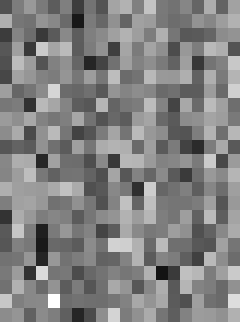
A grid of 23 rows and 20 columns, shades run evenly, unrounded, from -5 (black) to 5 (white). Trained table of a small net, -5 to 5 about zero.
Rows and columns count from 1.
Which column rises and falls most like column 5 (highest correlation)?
1
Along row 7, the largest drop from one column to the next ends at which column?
6
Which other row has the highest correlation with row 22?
7
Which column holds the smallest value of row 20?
14
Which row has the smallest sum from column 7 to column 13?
5
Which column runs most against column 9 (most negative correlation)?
3
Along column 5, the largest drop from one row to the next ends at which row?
23
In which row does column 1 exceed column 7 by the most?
2
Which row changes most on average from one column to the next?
4
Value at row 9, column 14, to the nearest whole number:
-1
